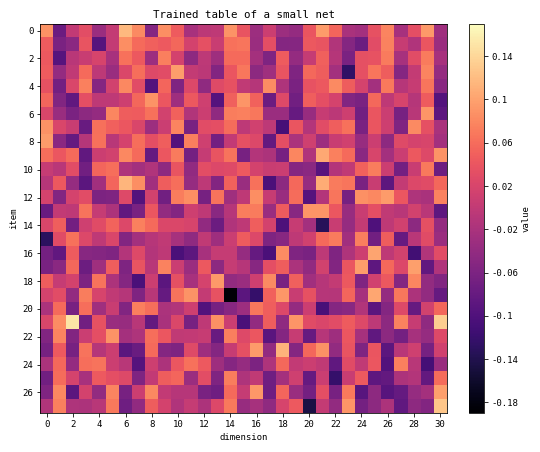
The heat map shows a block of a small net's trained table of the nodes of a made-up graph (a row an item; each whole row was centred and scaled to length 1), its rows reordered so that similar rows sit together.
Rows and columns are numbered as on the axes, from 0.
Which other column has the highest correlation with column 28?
12
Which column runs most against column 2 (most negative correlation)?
8
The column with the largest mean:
14
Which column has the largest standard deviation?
30
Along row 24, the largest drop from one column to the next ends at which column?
26
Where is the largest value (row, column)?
21, 2
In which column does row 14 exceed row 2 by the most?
1
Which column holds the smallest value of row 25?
22
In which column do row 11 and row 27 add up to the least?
20
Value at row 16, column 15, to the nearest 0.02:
-0.04
